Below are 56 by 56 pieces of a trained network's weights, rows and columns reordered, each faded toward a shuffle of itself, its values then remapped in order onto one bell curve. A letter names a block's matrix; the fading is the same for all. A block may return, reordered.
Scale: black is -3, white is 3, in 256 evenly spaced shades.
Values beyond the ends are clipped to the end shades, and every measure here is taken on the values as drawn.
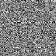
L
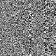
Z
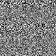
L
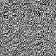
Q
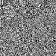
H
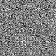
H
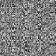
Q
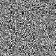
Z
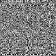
Q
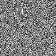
Z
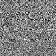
L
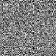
Q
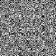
Q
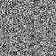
H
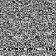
Q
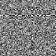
Z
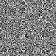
H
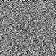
H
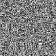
H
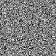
H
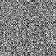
H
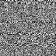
L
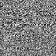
L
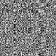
Q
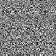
L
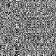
Q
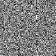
Z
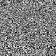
L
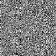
Z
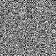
H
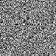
H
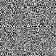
Q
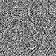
H
